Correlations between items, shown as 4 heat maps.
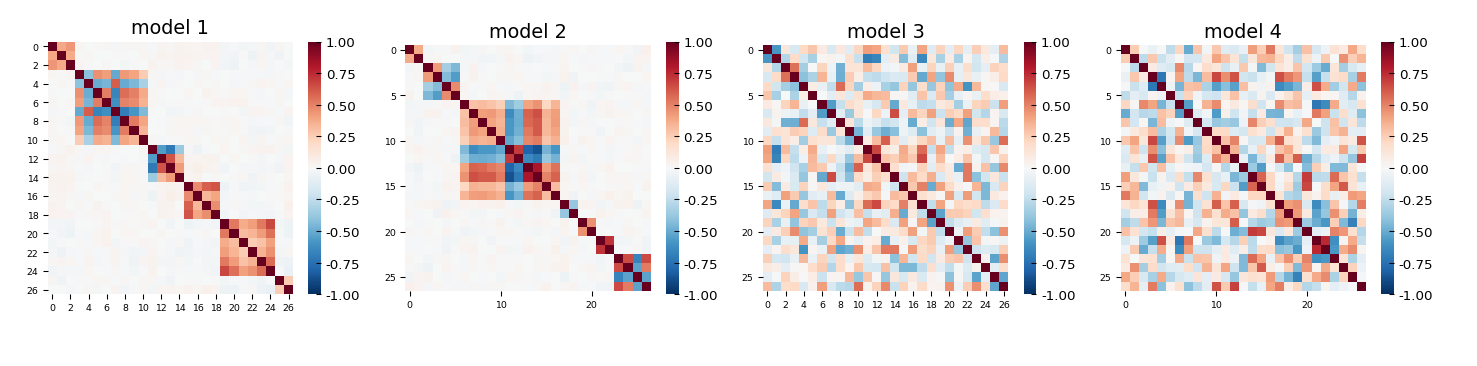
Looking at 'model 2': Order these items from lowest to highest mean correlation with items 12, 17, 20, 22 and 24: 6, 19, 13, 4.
13, 6, 4, 19
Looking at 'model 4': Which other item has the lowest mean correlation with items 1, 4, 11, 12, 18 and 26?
8
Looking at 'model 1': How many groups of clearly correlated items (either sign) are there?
6
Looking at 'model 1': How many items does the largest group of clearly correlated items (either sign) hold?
8
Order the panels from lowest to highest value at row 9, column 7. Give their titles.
model 1, model 3, model 4, model 2
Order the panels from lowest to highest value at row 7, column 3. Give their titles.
model 1, model 4, model 3, model 2
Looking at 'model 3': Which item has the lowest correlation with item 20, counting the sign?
8
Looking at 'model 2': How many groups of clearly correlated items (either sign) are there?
7
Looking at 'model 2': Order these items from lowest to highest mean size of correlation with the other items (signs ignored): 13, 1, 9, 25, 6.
1, 25, 6, 9, 13
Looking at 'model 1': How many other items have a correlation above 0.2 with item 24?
5
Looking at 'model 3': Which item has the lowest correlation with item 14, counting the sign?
6
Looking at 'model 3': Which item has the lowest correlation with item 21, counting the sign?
13
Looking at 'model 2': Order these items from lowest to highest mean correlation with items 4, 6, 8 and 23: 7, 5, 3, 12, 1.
12, 3, 1, 5, 7
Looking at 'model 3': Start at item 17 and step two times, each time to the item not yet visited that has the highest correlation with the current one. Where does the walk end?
11
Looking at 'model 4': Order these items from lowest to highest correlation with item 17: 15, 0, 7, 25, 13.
7, 25, 13, 15, 0
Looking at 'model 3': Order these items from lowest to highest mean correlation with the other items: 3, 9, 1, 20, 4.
1, 9, 4, 3, 20
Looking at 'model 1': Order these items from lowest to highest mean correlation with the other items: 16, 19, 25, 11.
11, 25, 16, 19
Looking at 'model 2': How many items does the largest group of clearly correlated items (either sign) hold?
11
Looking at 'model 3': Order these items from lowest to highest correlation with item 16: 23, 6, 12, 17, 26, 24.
24, 23, 6, 26, 17, 12
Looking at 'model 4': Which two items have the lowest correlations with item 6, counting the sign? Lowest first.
21, 22
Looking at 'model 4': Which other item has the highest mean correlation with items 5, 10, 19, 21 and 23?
12
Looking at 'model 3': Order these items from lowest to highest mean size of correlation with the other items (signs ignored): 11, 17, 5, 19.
5, 19, 11, 17
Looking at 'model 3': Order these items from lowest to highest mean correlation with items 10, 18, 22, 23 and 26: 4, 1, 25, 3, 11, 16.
25, 4, 1, 11, 16, 3
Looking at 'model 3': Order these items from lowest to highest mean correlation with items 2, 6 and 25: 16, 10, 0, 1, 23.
23, 1, 10, 0, 16
